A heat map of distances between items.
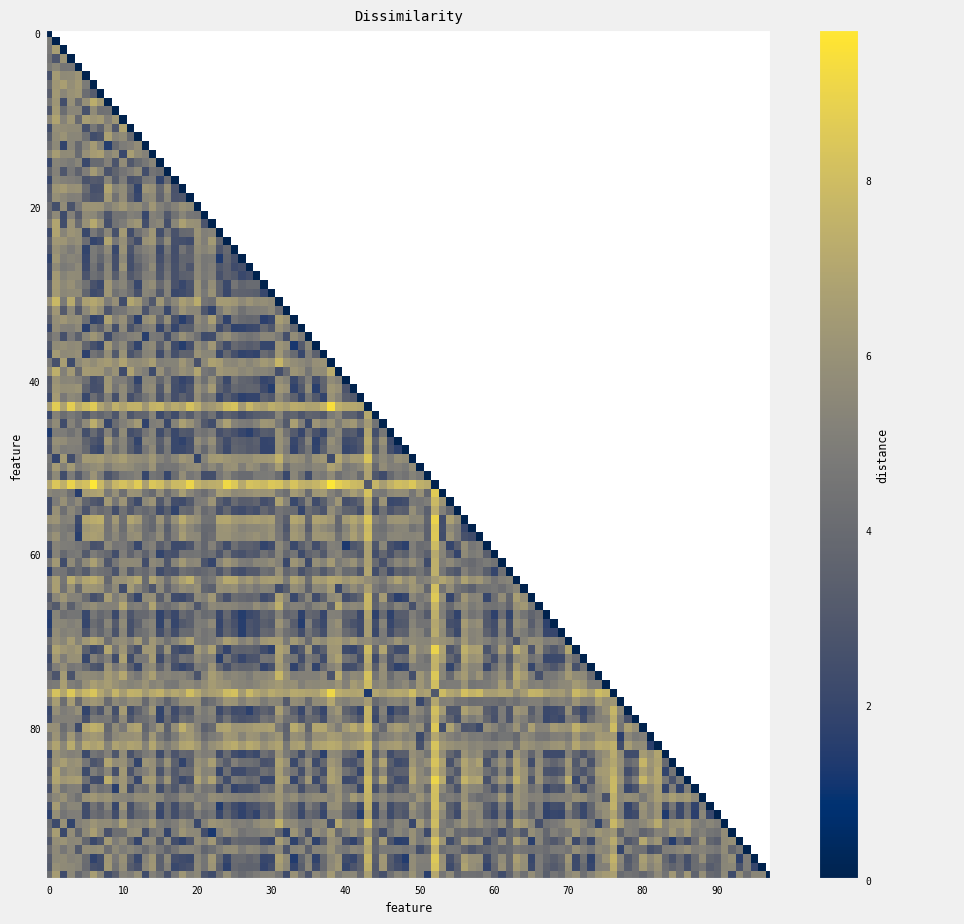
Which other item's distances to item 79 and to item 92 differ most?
22
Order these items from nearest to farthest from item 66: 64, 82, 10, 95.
95, 82, 64, 10
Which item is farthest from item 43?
38
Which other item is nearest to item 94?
77
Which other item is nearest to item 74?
91
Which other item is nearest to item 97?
51
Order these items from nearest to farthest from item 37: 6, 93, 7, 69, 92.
69, 93, 7, 6, 92
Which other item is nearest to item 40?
59
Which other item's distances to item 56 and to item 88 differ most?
75
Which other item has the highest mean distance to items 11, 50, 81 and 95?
52
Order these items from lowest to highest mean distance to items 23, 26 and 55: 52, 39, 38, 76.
39, 38, 76, 52
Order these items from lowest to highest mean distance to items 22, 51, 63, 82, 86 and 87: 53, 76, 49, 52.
53, 49, 76, 52
